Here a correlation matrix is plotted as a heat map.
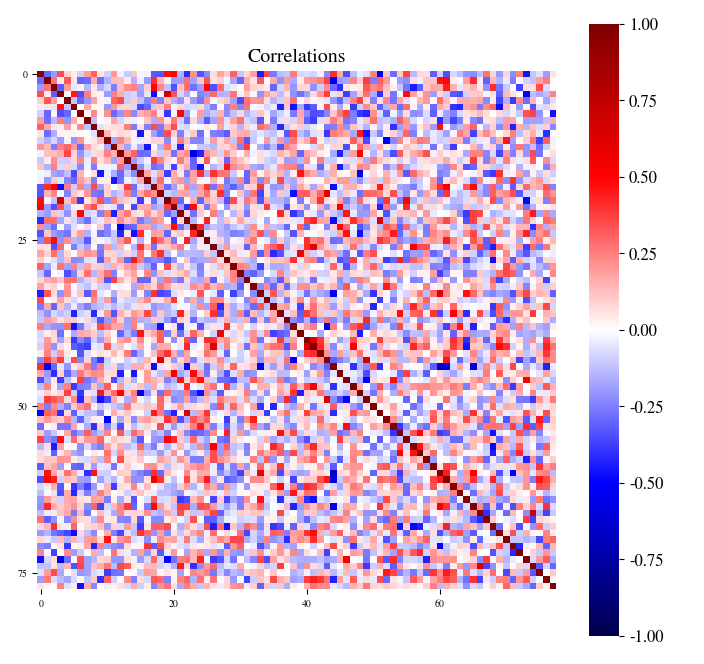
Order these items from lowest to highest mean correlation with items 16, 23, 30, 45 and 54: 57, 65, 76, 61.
65, 61, 76, 57
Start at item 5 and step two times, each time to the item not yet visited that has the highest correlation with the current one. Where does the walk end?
19
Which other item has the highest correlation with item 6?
21
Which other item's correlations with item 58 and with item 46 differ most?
73
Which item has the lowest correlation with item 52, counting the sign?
10
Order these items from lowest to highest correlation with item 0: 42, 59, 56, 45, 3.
59, 56, 42, 45, 3
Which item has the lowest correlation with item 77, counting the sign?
6
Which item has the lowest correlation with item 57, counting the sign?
68
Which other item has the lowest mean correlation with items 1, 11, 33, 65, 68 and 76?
44
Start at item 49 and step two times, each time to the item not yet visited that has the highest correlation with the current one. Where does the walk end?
18
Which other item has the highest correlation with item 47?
41
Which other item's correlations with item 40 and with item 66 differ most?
76
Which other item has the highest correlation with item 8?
60
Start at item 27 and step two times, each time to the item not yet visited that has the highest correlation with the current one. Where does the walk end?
15
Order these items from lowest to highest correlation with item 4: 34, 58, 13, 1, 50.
50, 13, 34, 58, 1
